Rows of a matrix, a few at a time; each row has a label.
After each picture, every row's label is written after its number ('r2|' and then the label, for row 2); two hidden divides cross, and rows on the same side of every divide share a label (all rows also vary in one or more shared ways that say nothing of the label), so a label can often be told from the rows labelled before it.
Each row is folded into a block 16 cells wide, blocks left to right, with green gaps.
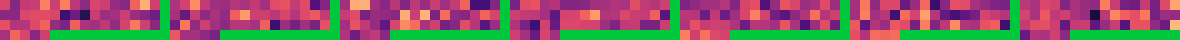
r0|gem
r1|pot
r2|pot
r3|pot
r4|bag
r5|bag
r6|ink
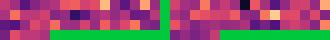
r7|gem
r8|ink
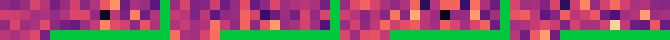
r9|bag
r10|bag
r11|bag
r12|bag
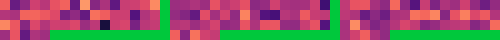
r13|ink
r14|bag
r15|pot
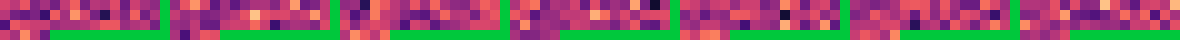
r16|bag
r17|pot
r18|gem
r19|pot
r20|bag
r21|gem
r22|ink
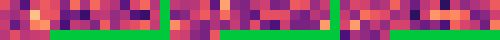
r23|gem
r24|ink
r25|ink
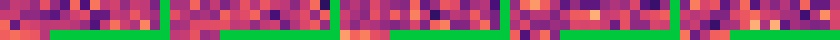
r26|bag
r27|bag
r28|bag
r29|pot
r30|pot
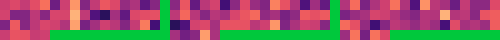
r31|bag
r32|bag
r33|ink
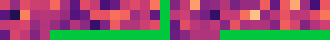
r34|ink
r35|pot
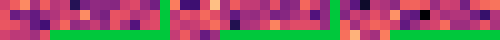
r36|pot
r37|gem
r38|gem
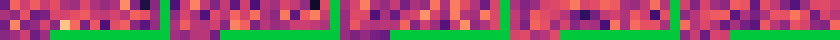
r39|pot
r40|pot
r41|pot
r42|gem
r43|ink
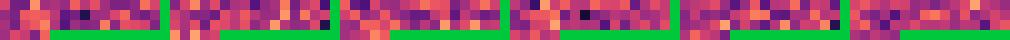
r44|gem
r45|bag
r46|gem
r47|gem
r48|bag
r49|pot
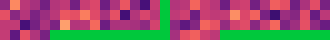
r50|pot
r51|bag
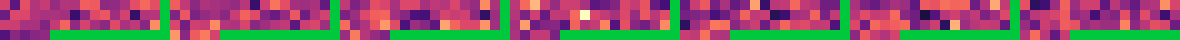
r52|ink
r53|bag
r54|gem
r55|pot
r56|bag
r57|gem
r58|gem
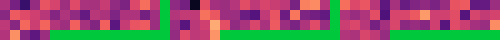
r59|gem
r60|gem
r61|pot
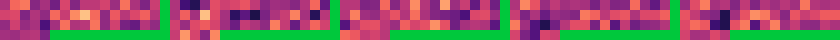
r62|pot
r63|gem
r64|bag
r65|pot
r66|pot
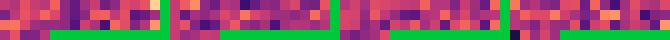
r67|ink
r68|pot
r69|ink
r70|ink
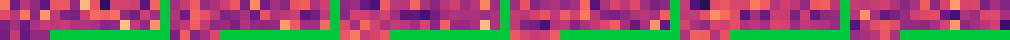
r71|ink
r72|ink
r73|gem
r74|bag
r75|gem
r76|bag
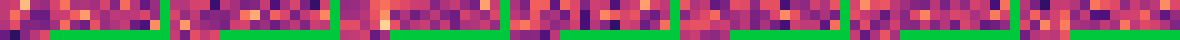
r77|pot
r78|pot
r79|gem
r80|ink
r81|ink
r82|pot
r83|gem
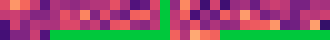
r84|pot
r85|bag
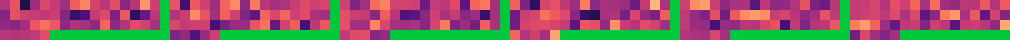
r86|gem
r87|ink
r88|gem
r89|gem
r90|pot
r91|ink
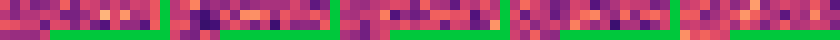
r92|ink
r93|pot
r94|ink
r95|pot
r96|bag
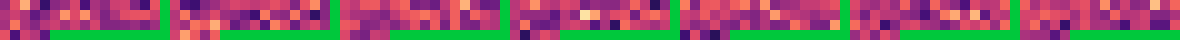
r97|pot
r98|gem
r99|pot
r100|pot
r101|ink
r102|ink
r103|ink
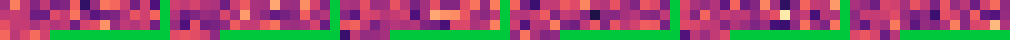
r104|bag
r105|bag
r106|ink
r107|gem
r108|ink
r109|gem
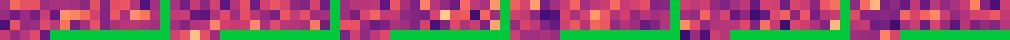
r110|pot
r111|bag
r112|ink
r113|pot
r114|ink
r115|pot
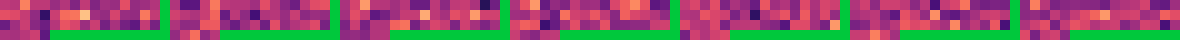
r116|pot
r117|gem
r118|pot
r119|pot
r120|ink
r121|bag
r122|pot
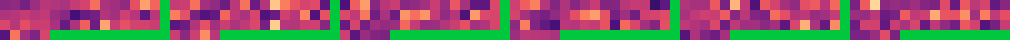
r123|gem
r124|bag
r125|pot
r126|pot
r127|ink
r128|pot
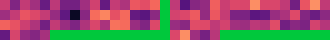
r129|ink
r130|gem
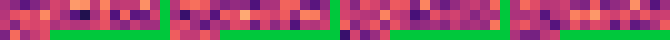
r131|gem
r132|pot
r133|ink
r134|pot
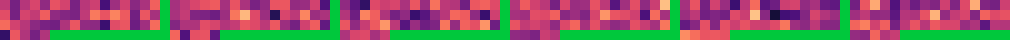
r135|ink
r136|bag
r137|gem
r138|ink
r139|bag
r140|pot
